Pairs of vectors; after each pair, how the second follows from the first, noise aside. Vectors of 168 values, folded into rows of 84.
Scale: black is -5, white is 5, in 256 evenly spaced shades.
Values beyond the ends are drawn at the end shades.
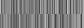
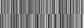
copied.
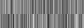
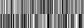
scaled up.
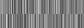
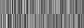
copied.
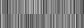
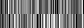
reversed, scaled up.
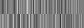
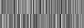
copied.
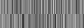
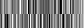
reversed, scaled up.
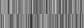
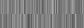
reversed, negated, shrunk.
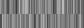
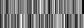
reversed, scaled up.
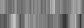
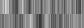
wrapped around, negated.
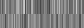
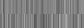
reversed, shrunk.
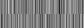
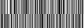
scaled up.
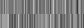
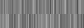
shrunk.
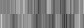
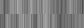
reversed, negated, shrunk.
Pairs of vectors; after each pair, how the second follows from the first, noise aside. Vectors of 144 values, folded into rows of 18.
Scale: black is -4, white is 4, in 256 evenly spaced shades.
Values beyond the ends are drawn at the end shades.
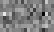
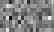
reversed.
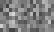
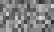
reversed.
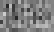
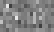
negated, partly zeroed.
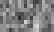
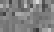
negated, partly zeroed.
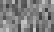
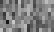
reversed.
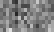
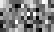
reversed, scaled up.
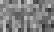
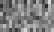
reversed.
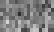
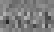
negated, partly zeroed.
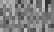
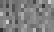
negated, partly zeroed.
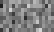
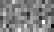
reversed.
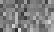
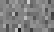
negated, partly zeroed.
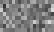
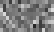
copied.
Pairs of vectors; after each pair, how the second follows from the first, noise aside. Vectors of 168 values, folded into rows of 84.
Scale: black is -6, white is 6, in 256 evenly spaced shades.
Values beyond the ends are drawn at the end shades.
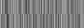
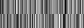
wrapped around, scaled up.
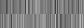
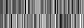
scaled up.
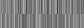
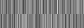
negated.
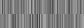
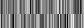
wrapped around, scaled up.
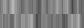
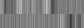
reversed, negated, partly zeroed.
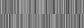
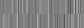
reversed, negated, partly zeroed.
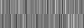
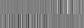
reversed, negated, partly zeroed.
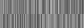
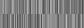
copied.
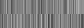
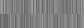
reversed, negated, shrunk.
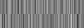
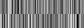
scaled up.
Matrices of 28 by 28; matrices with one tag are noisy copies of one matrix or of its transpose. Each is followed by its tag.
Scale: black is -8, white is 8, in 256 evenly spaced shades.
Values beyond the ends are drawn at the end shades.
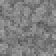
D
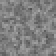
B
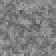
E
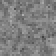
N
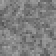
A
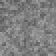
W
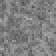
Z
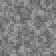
B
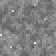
A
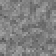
D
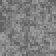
W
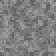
E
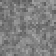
W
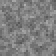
B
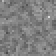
A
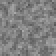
N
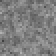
Z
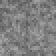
W
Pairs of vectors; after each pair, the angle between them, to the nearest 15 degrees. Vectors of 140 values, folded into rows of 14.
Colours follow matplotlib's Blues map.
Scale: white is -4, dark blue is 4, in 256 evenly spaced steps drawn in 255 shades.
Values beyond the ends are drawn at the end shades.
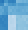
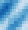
90 degrees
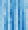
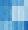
105 degrees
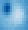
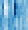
120 degrees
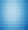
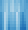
45 degrees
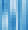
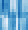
30 degrees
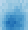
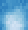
165 degrees
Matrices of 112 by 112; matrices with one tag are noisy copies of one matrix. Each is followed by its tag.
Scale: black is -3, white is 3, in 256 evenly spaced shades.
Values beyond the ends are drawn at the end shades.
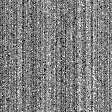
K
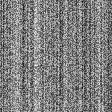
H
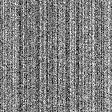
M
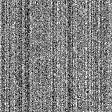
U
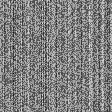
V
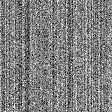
U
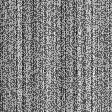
K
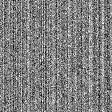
V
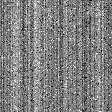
H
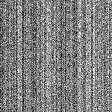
K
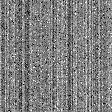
U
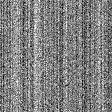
H
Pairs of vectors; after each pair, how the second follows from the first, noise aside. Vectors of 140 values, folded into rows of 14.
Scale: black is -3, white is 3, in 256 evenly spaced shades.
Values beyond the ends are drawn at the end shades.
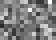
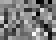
sign-scrambled.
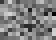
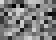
wrapped around.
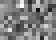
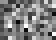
wrapped around.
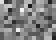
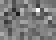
reversed, partly zeroed.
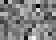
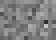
wrapped around, shrunk.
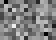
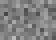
wrapped around, shrunk.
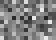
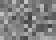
shrunk.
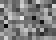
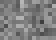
shrunk.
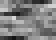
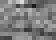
wrapped around, shrunk.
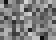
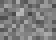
wrapped around, negated, shrunk.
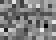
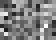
sign-scrambled.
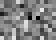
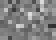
reversed, partly zeroed.
